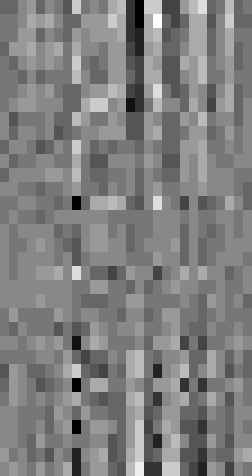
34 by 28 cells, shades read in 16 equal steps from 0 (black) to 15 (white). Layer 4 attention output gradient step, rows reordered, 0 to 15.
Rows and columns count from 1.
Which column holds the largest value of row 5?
9
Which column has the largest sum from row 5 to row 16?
18
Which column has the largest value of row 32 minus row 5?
16
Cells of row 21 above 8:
3
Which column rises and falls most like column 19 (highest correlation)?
20
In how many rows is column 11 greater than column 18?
16
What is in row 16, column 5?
6
